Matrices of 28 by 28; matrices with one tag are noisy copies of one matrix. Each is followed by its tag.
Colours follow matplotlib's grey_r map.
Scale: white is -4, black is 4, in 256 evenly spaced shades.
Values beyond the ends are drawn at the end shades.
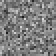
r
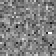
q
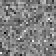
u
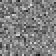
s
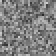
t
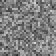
s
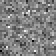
u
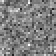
r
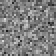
q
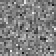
q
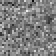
r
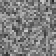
u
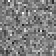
u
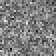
q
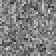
t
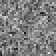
t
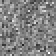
t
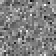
r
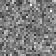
s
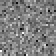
q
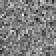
u
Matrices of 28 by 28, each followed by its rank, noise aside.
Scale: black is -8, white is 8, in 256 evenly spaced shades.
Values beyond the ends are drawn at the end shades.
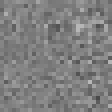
five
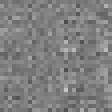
five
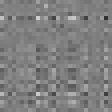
one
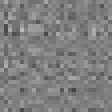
four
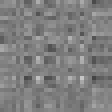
two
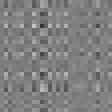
one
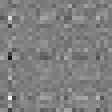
two
